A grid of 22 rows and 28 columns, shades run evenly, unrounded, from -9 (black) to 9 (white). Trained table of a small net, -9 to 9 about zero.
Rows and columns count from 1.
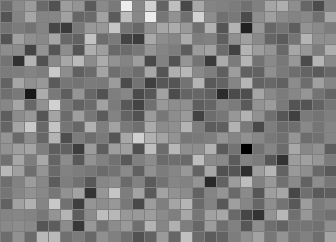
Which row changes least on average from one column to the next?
13
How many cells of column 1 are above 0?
7
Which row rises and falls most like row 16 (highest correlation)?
14
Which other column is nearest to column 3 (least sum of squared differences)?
20
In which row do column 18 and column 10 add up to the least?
17
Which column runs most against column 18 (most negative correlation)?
21
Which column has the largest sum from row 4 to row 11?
5
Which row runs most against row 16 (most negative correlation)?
6
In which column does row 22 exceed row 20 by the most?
22
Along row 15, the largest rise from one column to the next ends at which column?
25
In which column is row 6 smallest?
2
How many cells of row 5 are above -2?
23
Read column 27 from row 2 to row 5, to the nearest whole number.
-1 1 1 0
